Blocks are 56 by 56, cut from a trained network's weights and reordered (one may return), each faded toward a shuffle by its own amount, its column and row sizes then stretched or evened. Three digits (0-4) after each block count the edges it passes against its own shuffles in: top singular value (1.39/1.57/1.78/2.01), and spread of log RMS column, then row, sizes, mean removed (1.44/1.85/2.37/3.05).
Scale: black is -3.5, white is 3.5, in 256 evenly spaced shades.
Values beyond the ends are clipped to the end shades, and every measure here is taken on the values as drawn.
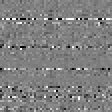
3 0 4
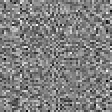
4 2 1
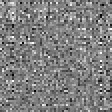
2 2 3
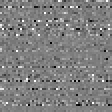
0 0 4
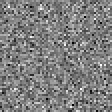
0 1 1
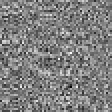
4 2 1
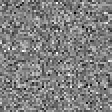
2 0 1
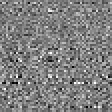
3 0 3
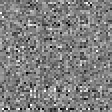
2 1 2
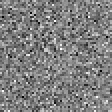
0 1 0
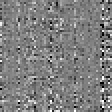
1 4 2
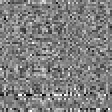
3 0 3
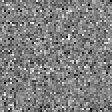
0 0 2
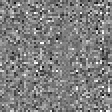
1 3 2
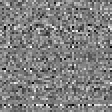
3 0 4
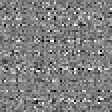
2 2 4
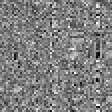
4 2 0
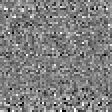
1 0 3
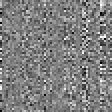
4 4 0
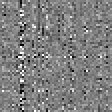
2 4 1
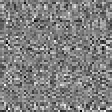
4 0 3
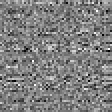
4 0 3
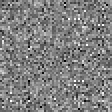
1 2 0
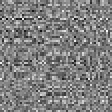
4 0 3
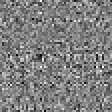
4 1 3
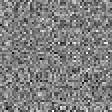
3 1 2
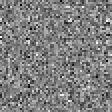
2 1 0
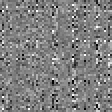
2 4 2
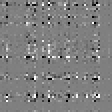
2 4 4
